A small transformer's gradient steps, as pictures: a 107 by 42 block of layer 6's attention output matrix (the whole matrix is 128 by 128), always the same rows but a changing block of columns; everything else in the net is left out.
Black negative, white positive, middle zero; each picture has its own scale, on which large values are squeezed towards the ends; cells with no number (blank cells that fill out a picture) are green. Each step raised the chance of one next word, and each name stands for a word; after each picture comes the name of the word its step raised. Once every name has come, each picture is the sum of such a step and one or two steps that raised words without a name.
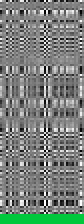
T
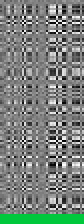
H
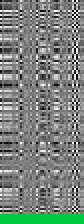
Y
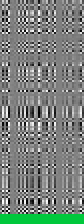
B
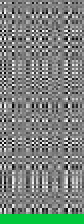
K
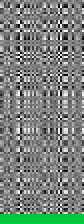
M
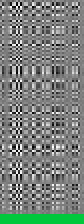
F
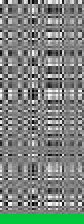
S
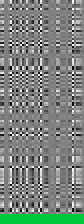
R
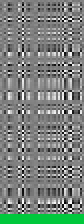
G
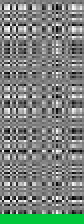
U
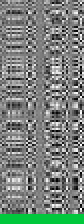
K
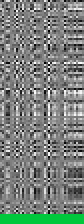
Y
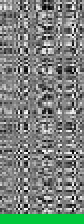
U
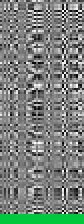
Y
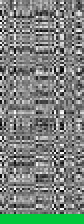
H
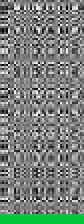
U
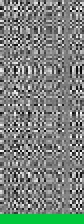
F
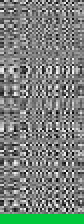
T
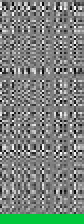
F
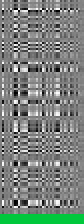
T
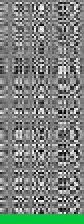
U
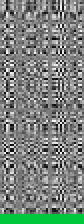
K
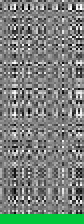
U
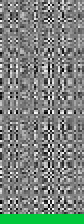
G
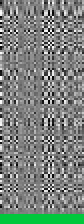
H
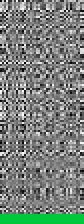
Y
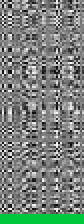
Y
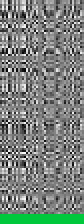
H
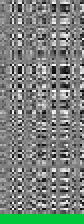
S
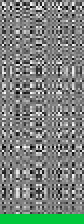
F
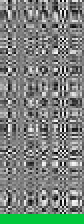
T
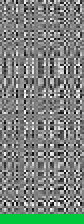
S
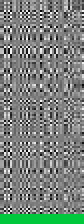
Y
